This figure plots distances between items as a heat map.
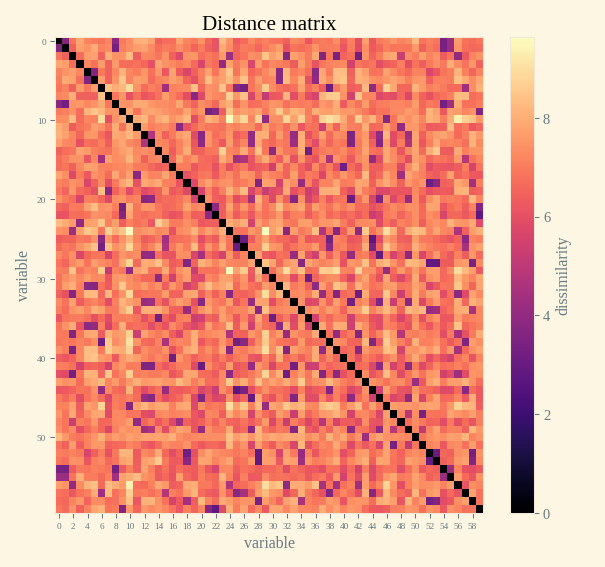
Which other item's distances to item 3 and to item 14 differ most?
23
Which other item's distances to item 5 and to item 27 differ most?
45
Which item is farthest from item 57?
10
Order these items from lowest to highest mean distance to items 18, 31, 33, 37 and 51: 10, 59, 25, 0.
25, 0, 59, 10
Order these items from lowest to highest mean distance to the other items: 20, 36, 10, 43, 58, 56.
20, 36, 58, 56, 43, 10
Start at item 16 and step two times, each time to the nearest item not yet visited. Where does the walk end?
55
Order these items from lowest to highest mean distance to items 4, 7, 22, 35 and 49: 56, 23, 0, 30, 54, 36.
36, 30, 54, 0, 23, 56
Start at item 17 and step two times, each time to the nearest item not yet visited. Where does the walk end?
48
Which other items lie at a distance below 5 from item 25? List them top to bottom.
6, 15, 26, 38, 44, 57
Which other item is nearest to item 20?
41
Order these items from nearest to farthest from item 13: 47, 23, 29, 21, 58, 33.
33, 47, 23, 29, 21, 58
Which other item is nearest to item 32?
42
